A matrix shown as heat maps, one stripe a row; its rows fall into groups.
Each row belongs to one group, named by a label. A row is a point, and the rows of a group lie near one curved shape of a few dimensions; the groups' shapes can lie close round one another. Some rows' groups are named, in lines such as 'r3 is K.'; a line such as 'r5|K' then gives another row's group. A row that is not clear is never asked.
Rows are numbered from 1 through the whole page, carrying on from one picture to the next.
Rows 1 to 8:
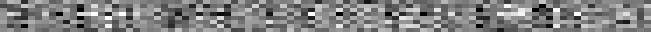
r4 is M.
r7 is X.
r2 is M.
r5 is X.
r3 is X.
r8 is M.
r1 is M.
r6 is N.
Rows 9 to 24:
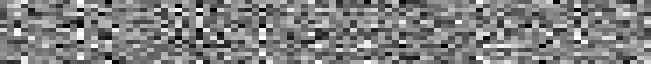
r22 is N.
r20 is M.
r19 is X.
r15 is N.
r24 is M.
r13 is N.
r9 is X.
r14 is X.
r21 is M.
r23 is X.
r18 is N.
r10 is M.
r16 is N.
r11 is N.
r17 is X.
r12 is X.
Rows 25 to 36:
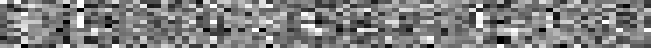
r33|M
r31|X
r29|X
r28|X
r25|N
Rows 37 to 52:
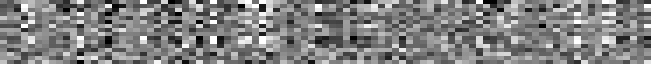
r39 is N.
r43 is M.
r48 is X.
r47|N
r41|N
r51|M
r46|N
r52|X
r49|M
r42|N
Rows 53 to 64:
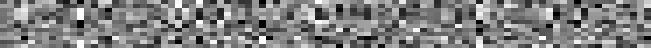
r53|N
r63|N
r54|X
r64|X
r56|X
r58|N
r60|X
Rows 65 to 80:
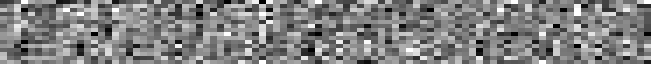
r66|X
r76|X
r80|M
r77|X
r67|N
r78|X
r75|X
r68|N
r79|X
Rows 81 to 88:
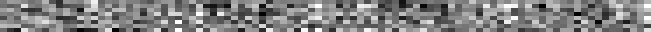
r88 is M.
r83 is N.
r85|M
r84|N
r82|M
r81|M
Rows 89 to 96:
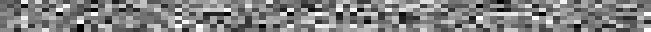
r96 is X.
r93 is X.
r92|M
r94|X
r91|M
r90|X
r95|N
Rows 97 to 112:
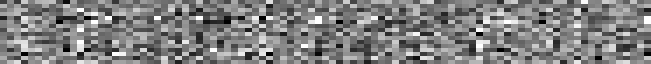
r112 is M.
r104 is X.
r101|M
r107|X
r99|X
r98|N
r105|X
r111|X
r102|M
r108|X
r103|N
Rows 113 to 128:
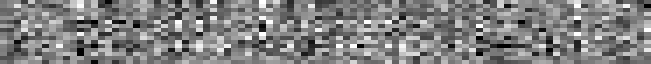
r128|M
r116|M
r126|X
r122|X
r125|X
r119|X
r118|M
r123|X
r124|M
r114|X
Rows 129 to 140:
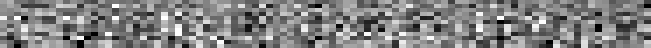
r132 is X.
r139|X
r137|M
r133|N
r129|M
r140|X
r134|M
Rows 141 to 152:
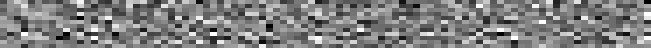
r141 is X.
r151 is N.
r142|X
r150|M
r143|M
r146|M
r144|M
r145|X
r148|N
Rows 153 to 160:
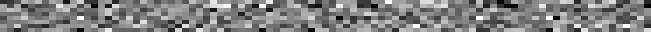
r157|X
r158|N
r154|M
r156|M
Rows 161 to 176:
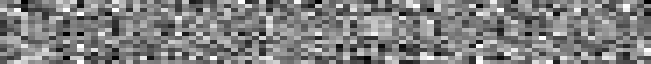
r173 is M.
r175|N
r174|X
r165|M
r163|N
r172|X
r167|N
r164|X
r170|M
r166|N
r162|X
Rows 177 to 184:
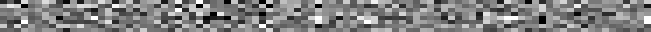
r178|M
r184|N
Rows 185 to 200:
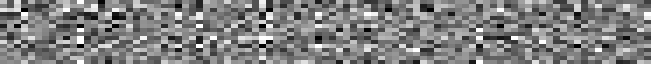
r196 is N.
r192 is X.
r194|N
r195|N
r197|X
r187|N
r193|M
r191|N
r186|X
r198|N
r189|M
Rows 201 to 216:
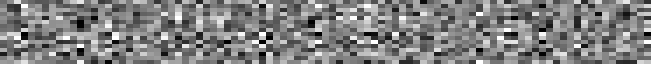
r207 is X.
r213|X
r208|M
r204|X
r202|M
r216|X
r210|N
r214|N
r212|X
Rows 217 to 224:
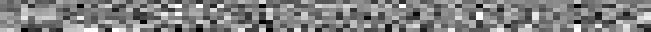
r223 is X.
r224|M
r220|X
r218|N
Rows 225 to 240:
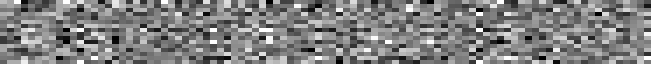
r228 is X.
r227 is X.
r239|M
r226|M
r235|N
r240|X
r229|M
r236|M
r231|N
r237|X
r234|N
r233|M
